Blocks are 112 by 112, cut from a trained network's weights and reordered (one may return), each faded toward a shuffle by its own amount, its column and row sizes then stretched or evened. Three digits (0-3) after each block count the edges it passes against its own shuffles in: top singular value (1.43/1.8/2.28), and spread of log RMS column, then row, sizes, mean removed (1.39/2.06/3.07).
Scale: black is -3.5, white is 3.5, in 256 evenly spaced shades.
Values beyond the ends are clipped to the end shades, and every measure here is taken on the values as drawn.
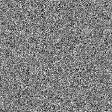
1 1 1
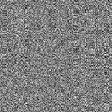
3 2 1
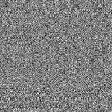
3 0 2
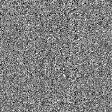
1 1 2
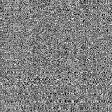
2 0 2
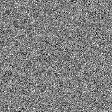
1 1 1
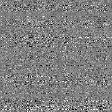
0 2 3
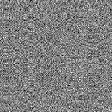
3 0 1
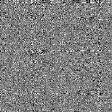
2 2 2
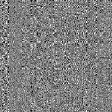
3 3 1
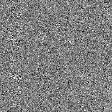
0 2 1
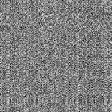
3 1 0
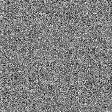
0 0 2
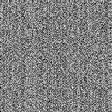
3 0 0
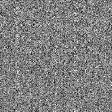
1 1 1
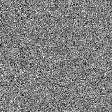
1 1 0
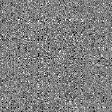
1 3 2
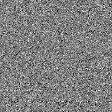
0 1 2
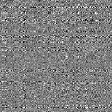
3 2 3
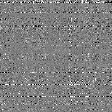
2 2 3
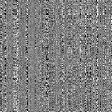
3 3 1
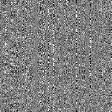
2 3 0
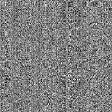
2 2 1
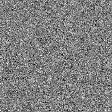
0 1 1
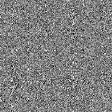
0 2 1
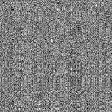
3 1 1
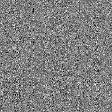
1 2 1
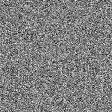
1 0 1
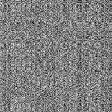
3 1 1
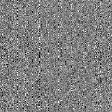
2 3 1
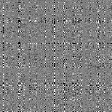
3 3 3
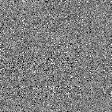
0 2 2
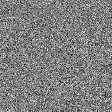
1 0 1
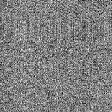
2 0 1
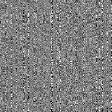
2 3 0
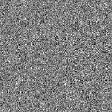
2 2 1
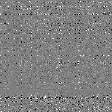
1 2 3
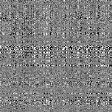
3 2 3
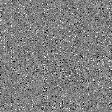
0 2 1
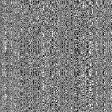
3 3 0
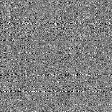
1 1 3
